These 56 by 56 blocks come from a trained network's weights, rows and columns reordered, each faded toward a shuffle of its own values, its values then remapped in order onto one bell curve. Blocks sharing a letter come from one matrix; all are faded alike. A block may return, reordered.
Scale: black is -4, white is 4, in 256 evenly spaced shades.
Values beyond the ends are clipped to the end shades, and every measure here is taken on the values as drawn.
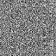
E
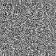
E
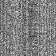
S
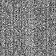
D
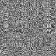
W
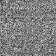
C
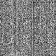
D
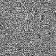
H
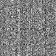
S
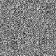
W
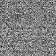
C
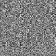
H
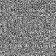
H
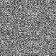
H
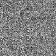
C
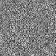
H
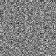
W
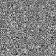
H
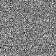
H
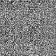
C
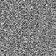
W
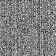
D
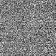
C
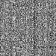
S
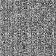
S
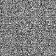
C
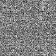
C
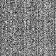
D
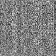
S
